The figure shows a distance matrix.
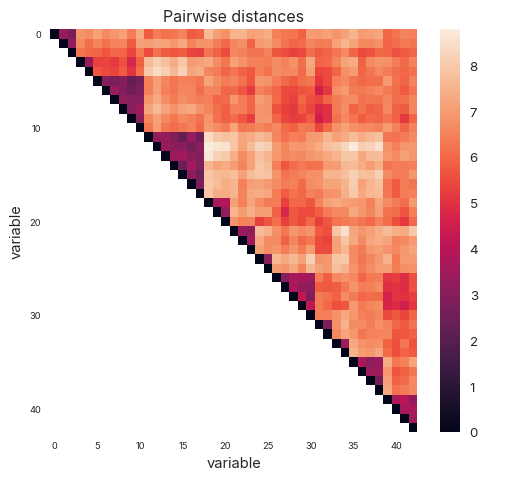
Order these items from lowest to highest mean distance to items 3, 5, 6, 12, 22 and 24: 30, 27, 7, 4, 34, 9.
9, 7, 4, 27, 30, 34
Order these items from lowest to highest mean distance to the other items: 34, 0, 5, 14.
5, 14, 0, 34
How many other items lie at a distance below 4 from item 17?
6
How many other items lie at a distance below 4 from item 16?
6
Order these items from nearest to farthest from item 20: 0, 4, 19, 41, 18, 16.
19, 18, 41, 4, 0, 16
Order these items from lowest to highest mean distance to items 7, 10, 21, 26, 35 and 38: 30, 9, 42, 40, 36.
9, 36, 30, 40, 42
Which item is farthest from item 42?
21
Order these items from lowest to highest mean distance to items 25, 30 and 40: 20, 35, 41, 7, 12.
41, 20, 7, 35, 12
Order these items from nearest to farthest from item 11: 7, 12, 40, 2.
12, 2, 40, 7
